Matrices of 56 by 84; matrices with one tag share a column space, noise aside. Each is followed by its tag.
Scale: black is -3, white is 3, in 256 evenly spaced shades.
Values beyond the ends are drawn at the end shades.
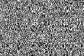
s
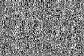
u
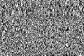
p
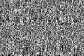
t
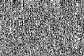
u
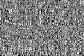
t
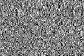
p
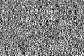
t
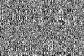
t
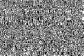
t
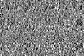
s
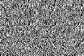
p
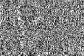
t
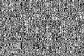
u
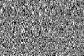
p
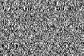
s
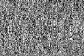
u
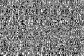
t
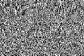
p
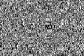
s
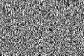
p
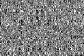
t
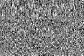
p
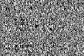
s
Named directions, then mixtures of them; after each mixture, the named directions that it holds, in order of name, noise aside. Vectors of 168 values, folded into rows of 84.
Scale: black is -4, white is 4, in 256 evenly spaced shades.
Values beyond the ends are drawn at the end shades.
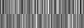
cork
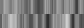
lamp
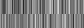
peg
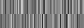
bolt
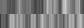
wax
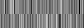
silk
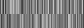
cork, silk.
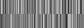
bolt, cork.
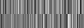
bolt, cork.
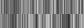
cork, lamp.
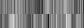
lamp, silk, wax.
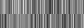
peg.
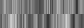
lamp.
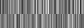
cork.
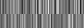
cork.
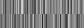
bolt.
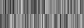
bolt, wax.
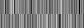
silk.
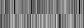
silk, wax.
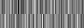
bolt, peg.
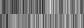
peg, wax.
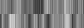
lamp, wax.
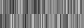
bolt, wax.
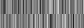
peg.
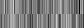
lamp, silk.
